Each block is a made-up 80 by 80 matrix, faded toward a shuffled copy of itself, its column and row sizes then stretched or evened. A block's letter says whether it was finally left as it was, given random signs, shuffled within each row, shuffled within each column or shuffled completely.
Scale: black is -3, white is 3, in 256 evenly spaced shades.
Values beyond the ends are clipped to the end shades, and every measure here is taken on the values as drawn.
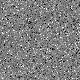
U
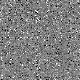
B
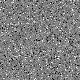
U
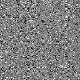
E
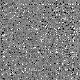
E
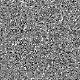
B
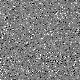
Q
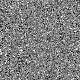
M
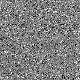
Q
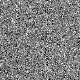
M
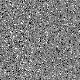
M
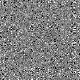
E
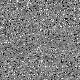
Q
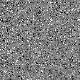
B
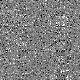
E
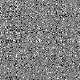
E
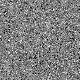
M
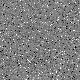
U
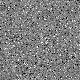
U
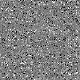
E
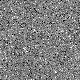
U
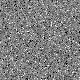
U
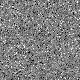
U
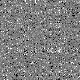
E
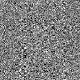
E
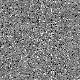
M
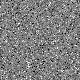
U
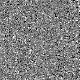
M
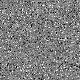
Q
